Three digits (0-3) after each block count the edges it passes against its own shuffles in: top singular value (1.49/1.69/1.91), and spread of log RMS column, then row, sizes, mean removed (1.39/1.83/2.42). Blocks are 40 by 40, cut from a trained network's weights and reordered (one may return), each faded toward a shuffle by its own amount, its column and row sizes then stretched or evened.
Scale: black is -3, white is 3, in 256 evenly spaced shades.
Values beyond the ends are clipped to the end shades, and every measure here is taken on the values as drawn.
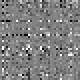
1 3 3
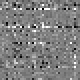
0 2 3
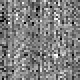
1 1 1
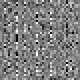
2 3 0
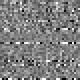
2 0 3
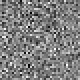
1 1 0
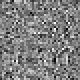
2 1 2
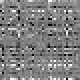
3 3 3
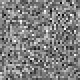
0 0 0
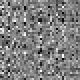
1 3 0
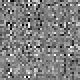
1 3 2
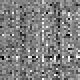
1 2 2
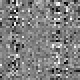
2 3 2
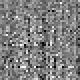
1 1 2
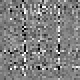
2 3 2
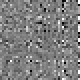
2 3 2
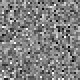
0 1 0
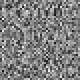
2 1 0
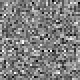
0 0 1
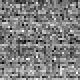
2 1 0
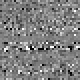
0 0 3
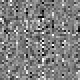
2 3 0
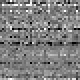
2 0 3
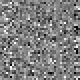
0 3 0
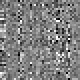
2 3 1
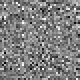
1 2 1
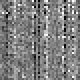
3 3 1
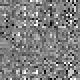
1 2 2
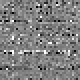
0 1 3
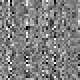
3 3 1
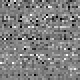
0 0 3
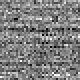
1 0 1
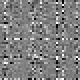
2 3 3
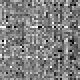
2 1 2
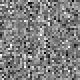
0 2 0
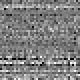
3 0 3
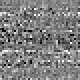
1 1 3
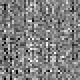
1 1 2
